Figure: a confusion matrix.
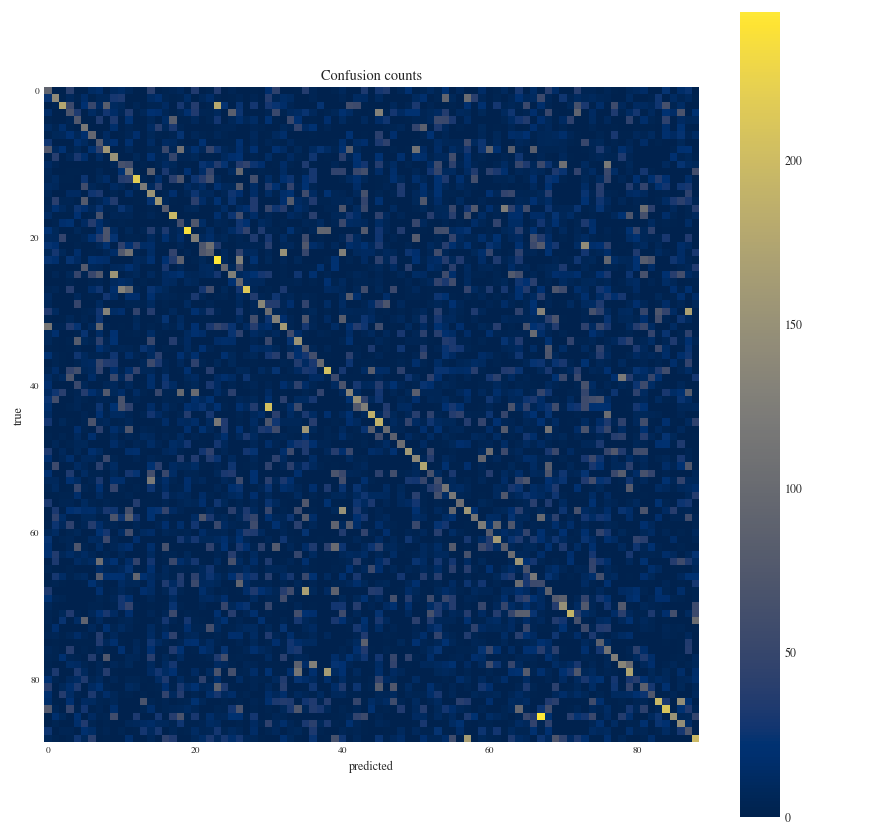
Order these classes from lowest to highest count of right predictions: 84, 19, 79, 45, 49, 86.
86, 49, 79, 45, 84, 19
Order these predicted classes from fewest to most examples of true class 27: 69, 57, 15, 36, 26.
36, 15, 26, 57, 69
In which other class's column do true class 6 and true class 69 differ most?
70
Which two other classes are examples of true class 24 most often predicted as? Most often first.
5, 26
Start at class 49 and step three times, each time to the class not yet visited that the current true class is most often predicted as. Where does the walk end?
26
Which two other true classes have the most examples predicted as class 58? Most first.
16, 12
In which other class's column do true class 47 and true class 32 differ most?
0
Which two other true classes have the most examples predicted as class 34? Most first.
79, 78
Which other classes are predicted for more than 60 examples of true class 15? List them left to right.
5, 33, 51
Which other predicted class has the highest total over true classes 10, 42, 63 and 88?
57
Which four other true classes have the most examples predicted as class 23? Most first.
2, 45, 81, 79
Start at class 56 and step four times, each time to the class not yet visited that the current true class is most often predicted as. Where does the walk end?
78
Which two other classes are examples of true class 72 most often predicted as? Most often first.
88, 5
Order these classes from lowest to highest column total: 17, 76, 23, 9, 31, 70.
31, 70, 17, 9, 76, 23
